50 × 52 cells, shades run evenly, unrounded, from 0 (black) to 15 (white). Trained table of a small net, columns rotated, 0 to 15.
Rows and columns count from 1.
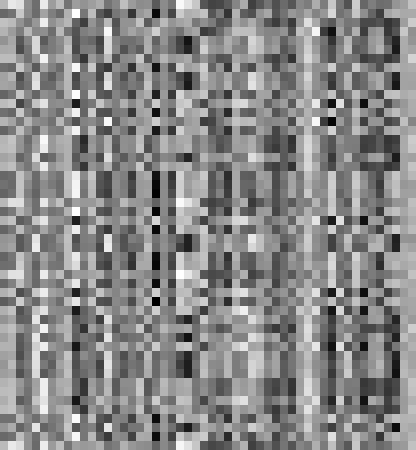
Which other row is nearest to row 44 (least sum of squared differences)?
43
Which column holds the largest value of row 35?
31
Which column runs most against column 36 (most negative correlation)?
44
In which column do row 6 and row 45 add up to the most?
5
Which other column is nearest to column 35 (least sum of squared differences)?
48
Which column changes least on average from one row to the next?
51
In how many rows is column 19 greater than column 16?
31
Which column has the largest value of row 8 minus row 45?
10
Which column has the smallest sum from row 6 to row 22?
20
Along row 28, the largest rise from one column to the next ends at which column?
14
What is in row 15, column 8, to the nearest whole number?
7
